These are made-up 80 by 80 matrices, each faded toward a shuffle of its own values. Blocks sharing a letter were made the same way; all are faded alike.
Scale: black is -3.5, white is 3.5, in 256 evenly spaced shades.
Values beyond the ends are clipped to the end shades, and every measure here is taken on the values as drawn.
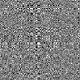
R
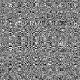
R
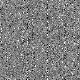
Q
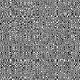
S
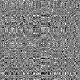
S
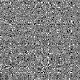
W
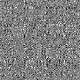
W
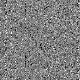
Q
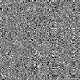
W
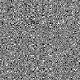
W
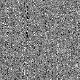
Q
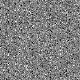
Q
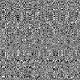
R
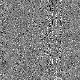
Q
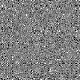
W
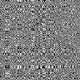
S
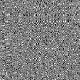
W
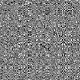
R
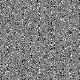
Q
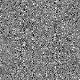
Q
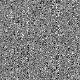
Q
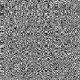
R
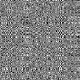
S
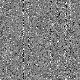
Q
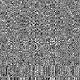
R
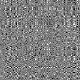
S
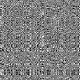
S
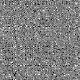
W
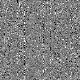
Q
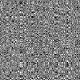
R
